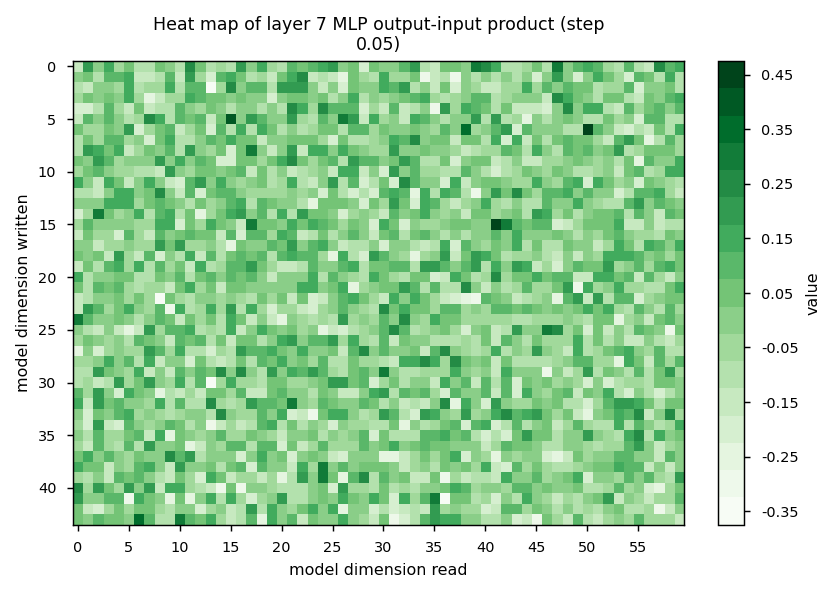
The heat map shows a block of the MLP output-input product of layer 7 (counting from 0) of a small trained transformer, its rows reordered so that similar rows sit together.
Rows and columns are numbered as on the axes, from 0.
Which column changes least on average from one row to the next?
3
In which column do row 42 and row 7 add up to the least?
57
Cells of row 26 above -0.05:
32
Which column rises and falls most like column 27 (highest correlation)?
12
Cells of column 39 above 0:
10
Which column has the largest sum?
21
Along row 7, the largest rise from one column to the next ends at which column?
43
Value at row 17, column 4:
-0.05
